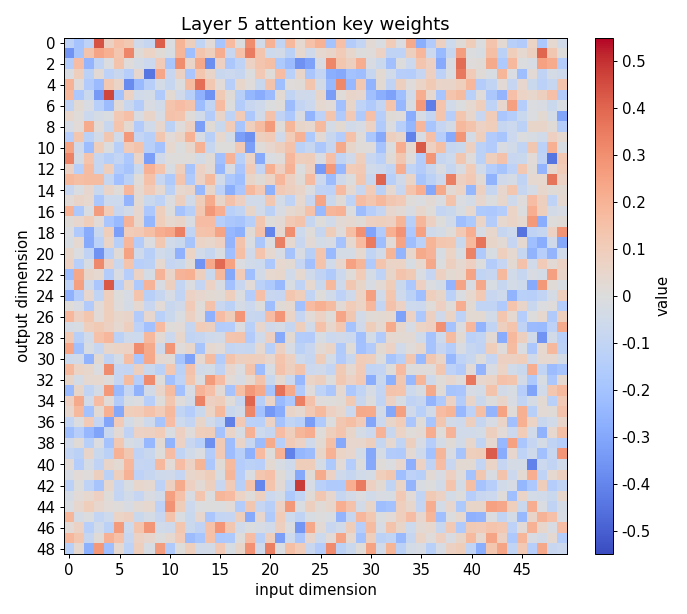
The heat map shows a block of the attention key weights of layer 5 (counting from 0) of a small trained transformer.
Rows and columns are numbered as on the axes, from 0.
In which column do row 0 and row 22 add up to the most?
9
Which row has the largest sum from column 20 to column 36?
37
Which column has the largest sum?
40
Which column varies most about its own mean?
18
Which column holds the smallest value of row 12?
25
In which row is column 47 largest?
1
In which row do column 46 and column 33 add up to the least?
20
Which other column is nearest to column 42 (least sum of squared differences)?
5
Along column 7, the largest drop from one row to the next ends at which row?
30
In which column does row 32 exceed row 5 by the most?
14
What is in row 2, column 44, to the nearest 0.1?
0.2
